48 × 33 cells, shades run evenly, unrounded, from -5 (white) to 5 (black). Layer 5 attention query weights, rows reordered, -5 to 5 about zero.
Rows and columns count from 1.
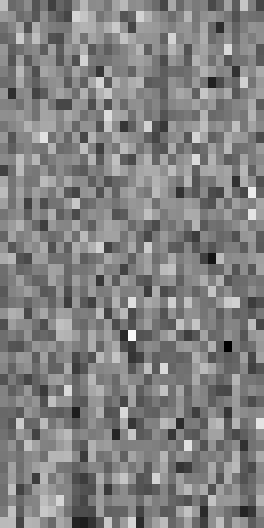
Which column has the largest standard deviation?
17
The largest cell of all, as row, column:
32, 29
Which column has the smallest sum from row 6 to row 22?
3
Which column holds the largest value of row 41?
31
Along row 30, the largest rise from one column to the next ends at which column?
33
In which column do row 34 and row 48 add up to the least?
21
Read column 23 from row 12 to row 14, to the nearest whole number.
0 -1 1
